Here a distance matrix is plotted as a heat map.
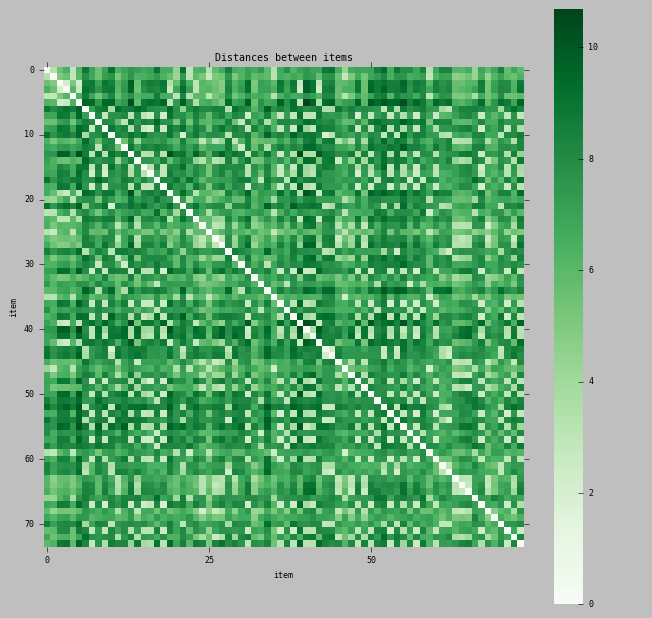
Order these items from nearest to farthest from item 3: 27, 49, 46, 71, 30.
27, 49, 46, 30, 71
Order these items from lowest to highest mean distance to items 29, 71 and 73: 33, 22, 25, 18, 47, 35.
18, 25, 35, 22, 47, 33
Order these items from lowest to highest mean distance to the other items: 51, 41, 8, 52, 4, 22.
4, 22, 41, 8, 51, 52
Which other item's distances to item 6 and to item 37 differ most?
58
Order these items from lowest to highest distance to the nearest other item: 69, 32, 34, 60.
60, 34, 32, 69
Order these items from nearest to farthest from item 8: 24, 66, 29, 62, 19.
29, 24, 66, 19, 62
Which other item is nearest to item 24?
68
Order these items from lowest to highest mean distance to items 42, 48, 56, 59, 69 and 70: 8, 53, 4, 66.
4, 53, 66, 8
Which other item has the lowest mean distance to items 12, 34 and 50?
30
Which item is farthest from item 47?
41
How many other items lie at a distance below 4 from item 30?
3
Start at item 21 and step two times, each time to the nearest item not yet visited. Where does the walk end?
43
